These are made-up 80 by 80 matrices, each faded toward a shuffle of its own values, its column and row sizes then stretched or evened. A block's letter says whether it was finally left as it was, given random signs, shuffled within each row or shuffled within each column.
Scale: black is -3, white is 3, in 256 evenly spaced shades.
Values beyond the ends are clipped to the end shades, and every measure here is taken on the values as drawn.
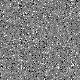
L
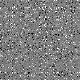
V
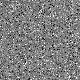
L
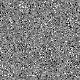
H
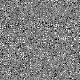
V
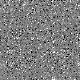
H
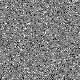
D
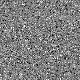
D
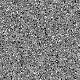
L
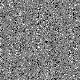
L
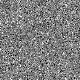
L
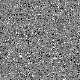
H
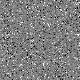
L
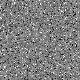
L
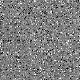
V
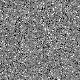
L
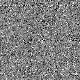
D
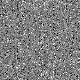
L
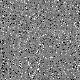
L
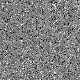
L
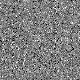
H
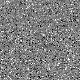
D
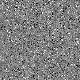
L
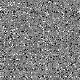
V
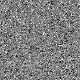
L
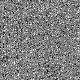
L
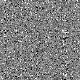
H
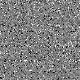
H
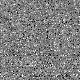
D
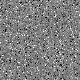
L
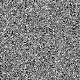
L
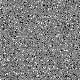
D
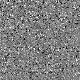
D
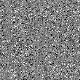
H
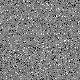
D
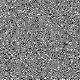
V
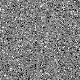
H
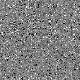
V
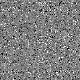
V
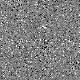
H
